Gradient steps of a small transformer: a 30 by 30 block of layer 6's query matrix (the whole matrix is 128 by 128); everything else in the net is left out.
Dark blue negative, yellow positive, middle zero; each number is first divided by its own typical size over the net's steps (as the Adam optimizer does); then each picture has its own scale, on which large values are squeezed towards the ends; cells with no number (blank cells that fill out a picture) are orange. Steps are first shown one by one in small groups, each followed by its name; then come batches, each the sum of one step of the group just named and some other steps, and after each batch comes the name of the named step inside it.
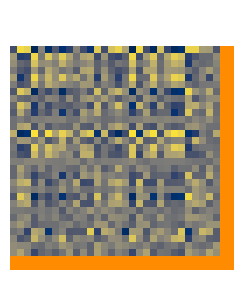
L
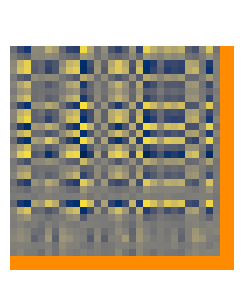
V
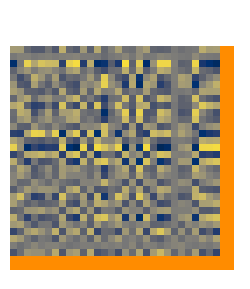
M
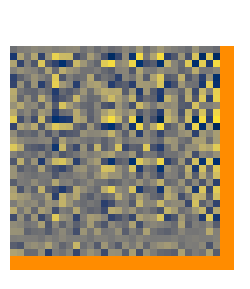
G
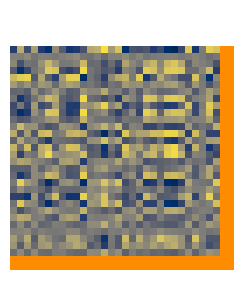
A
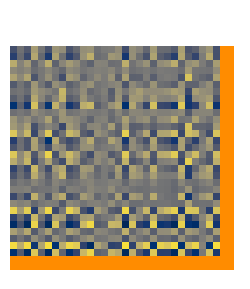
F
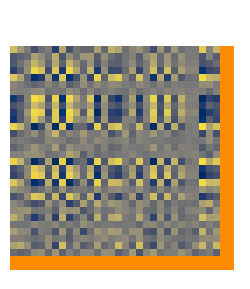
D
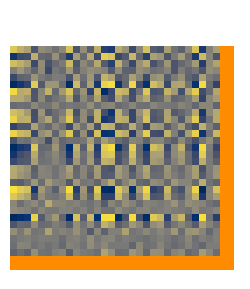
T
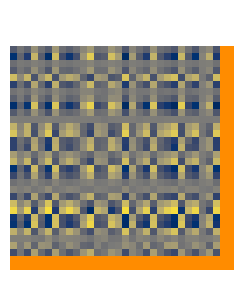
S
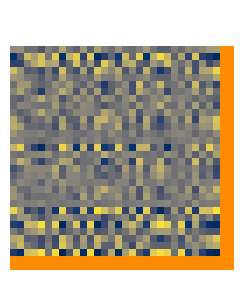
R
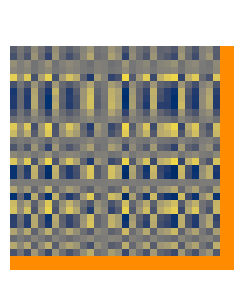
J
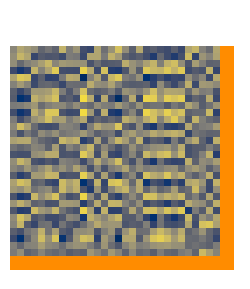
A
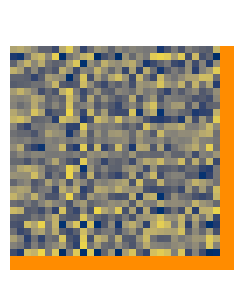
R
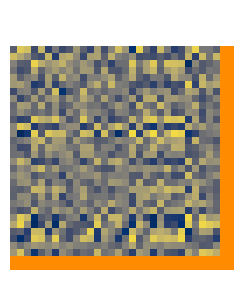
L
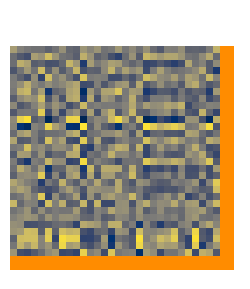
V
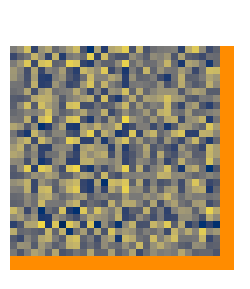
R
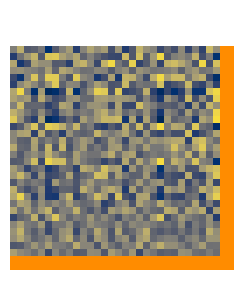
G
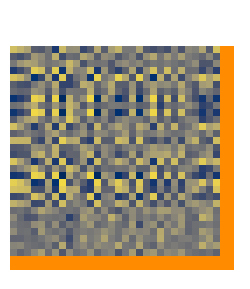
D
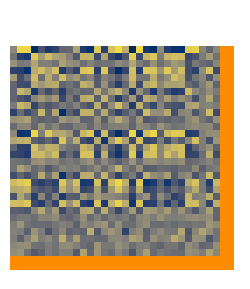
L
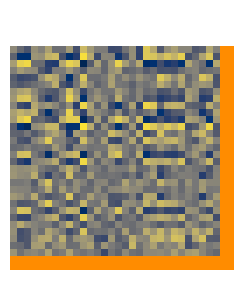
V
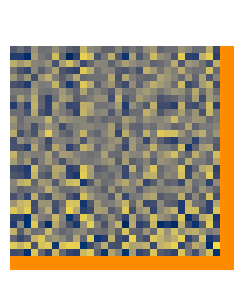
F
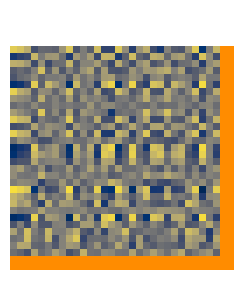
T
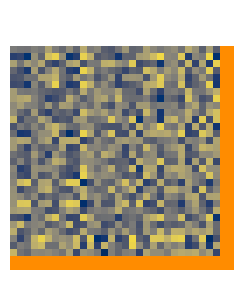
G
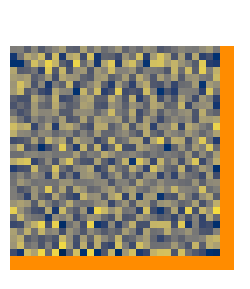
R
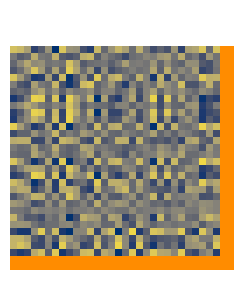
D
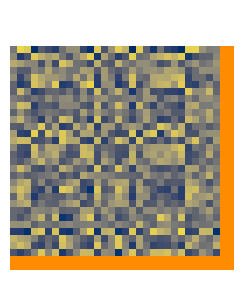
L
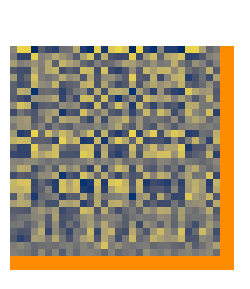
L
